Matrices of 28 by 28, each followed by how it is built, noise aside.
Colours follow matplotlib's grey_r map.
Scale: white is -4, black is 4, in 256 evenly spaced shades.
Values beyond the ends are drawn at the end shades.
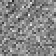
Hankel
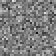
repeating columns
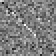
diagonal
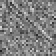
Toeplitz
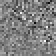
upper triangular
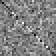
diagonal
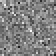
diagonal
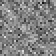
Toeplitz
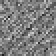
Hankel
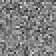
noise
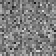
repeating columns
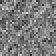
Hankel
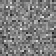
repeating columns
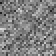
Hankel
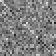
diagonal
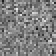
upper triangular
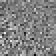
lower triangular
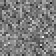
Toeplitz
